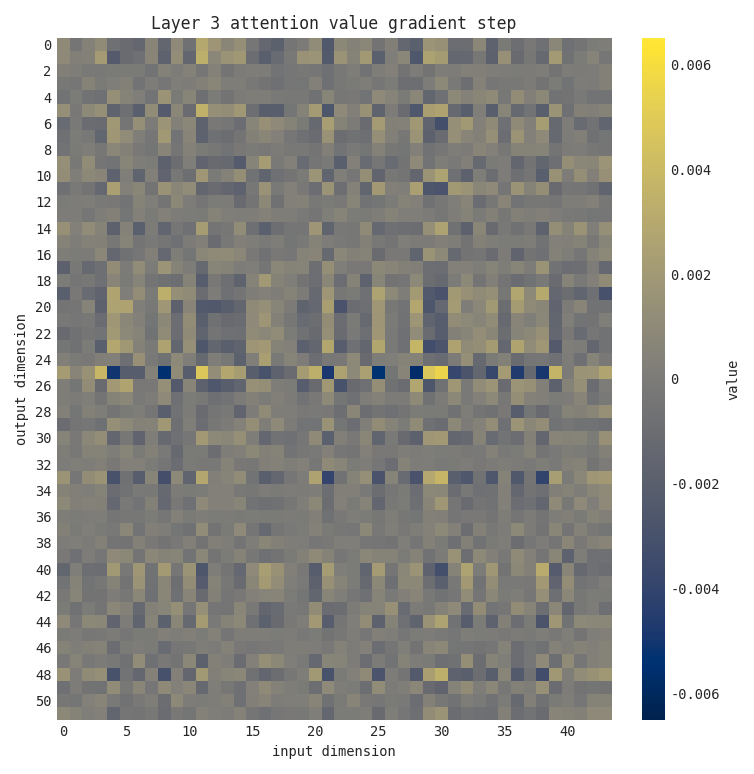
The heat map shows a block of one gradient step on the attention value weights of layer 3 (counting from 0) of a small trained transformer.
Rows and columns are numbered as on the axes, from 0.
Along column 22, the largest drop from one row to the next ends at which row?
26
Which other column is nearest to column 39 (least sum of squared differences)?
20
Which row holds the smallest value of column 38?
25
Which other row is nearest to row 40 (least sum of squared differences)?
6
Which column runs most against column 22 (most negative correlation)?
5
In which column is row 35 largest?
30
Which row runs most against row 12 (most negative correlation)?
37
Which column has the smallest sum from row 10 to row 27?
29
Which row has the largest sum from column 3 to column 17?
19
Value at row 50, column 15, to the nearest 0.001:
0
